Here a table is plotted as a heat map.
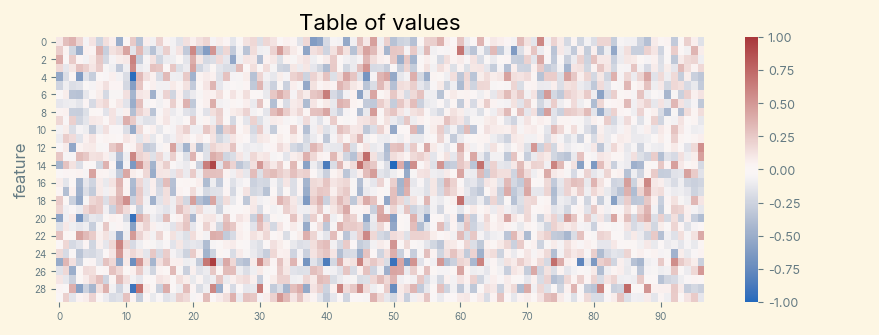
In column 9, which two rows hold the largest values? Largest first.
23, 24
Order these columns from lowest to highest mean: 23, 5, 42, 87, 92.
87, 5, 92, 42, 23
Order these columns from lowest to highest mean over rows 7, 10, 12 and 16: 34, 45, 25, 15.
15, 45, 34, 25
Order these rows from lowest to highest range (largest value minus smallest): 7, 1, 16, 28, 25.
7, 16, 1, 28, 25
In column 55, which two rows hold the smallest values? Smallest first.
20, 4
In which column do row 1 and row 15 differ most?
22
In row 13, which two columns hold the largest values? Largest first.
46, 11
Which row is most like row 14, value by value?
25
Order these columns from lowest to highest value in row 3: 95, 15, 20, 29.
95, 29, 15, 20
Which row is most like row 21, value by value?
10
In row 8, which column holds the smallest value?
81
